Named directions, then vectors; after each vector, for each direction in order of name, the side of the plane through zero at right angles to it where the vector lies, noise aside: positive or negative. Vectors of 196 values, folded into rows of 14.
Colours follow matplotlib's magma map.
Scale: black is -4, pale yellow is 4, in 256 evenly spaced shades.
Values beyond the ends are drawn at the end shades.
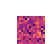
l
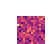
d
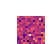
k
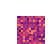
positive, negative, negative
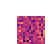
negative, positive, positive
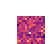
negative, negative, negative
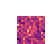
positive, positive, negative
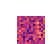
negative, positive, positive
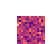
positive, positive, positive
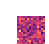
negative, negative, positive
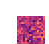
negative, positive, positive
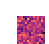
positive, negative, positive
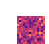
positive, positive, positive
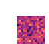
negative, negative, positive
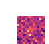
positive, positive, negative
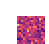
positive, positive, negative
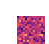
positive, negative, positive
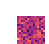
negative, negative, positive
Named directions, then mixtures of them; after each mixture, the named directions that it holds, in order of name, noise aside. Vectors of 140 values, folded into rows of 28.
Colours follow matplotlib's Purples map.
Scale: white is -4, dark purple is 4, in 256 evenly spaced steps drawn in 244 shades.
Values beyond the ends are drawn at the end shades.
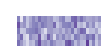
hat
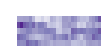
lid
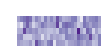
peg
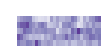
lid, peg.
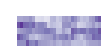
lid.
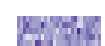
hat, lid, peg.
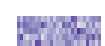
hat, lid, peg.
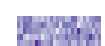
hat, lid, peg.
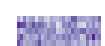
hat, lid.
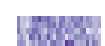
hat, lid, peg.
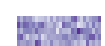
hat, lid, peg.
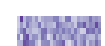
hat.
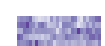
lid, peg.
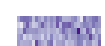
peg.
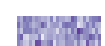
hat, lid, peg.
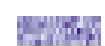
hat, lid, peg.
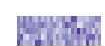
hat, lid, peg.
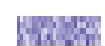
hat.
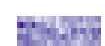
lid, peg.
